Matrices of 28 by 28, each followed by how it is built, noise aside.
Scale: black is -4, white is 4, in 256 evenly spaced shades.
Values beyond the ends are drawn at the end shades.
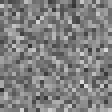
noise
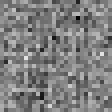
blocks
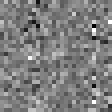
uneven columns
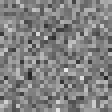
noise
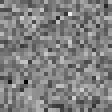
noise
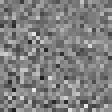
lower triangular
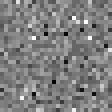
sparse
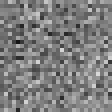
blocks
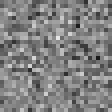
blocks
